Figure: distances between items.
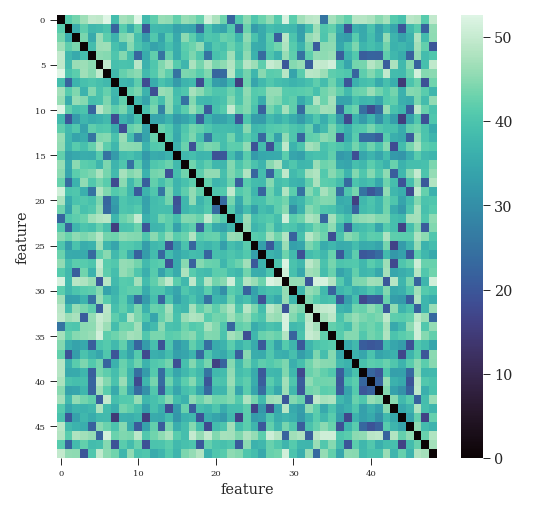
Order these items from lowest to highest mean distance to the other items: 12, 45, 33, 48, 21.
45, 21, 12, 48, 33
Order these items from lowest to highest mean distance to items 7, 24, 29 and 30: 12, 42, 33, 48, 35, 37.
35, 37, 42, 12, 48, 33
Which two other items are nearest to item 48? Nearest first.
3, 33
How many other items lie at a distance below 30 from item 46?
4
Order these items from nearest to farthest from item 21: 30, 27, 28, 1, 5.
30, 1, 27, 28, 5
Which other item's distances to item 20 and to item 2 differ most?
38
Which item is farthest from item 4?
0
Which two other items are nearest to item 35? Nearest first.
24, 30
